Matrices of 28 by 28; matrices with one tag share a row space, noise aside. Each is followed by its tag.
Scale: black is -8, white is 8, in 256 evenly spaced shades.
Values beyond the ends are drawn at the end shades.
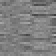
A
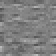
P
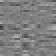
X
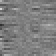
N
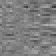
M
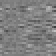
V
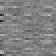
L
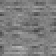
P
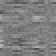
P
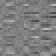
M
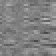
M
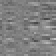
M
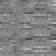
A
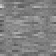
P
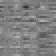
X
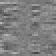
N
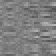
M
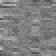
N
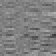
M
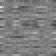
P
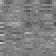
L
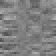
N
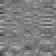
L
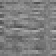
P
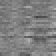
A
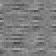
P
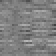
A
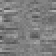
N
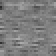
P
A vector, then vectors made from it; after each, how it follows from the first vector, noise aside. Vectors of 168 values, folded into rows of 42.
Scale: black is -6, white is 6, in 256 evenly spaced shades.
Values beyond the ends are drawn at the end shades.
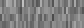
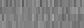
negated, shrunk.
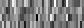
wrapped around, negated, scaled up.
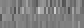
wrapped around, partly zeroed.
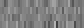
wrapped around, negated, partly zeroed.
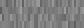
negated, shrunk.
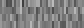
negated.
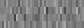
wrapped around, negated, partly zeroed.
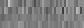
wrapped around, negated, partly zeroed.
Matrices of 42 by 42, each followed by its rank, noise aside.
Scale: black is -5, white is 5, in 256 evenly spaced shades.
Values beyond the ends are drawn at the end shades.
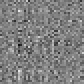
five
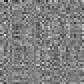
five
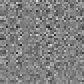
four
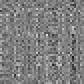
five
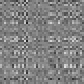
two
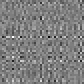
two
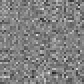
five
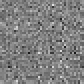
five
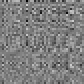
three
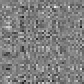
four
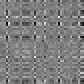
one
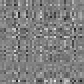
three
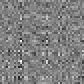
three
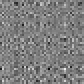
four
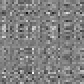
three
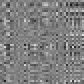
three
